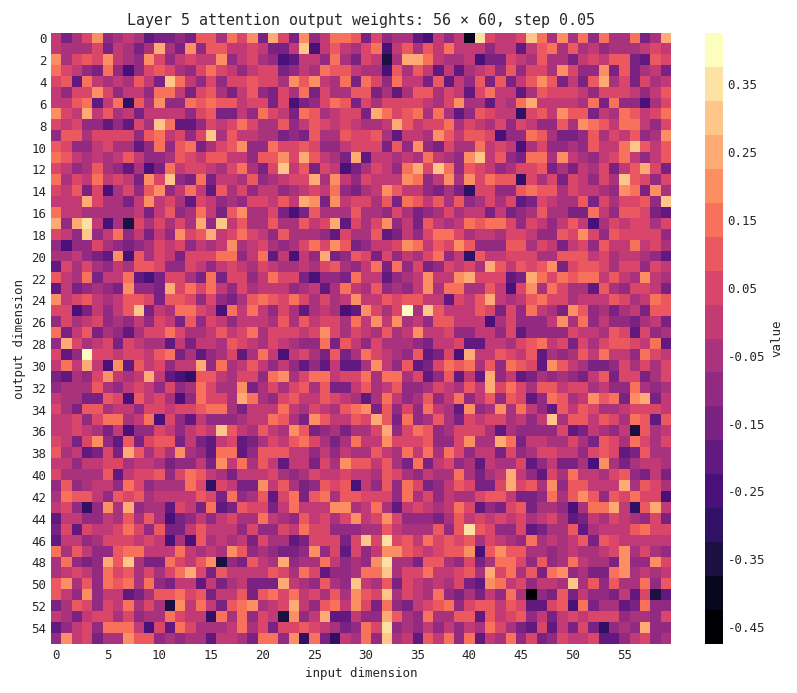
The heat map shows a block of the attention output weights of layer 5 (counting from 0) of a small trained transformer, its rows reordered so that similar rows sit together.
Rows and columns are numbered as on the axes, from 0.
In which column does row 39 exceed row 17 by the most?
28
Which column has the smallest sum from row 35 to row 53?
46
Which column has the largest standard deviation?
32
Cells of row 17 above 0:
28
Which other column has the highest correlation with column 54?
39
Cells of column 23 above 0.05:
11
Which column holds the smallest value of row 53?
22
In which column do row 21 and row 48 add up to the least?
16
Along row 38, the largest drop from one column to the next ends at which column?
18
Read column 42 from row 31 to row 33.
0.25 0.25 0.1
